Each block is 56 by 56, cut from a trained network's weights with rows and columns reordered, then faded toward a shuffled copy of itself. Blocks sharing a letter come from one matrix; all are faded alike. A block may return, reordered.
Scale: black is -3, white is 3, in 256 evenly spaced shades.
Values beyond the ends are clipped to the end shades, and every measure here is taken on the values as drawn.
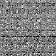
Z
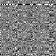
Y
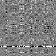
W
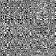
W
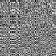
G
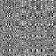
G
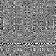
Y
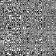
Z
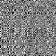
Y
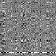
W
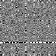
W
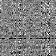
Z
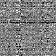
Z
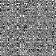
Z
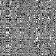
Z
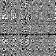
Z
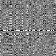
Y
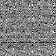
Z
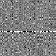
W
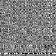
Y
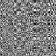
G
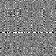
W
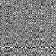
Y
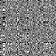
W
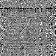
Z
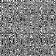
Z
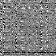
Z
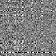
Y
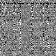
Z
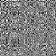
Y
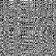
Y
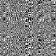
W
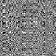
Y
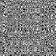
Y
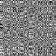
G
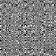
W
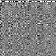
W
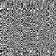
W
